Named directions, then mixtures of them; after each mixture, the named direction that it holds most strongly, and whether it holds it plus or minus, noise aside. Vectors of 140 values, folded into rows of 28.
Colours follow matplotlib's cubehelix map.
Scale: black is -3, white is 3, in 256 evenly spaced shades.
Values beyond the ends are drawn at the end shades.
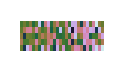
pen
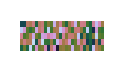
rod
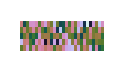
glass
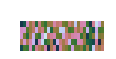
rod, plus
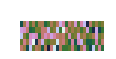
rod, plus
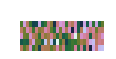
glass, minus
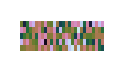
glass, plus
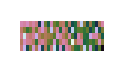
pen, minus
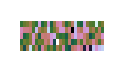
pen, plus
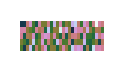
rod, plus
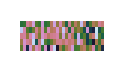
rod, plus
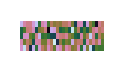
rod, minus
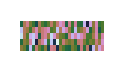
glass, minus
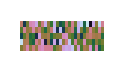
glass, plus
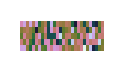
rod, minus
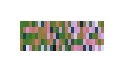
pen, plus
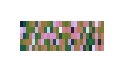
rod, plus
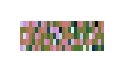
pen, minus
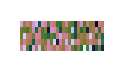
pen, minus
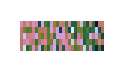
pen, minus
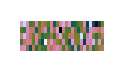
rod, minus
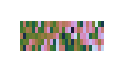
pen, plus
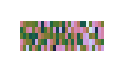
pen, plus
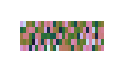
rod, minus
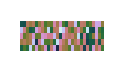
rod, plus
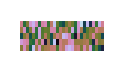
glass, plus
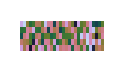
rod, minus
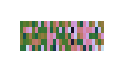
pen, plus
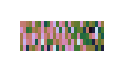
pen, minus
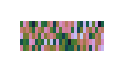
glass, minus
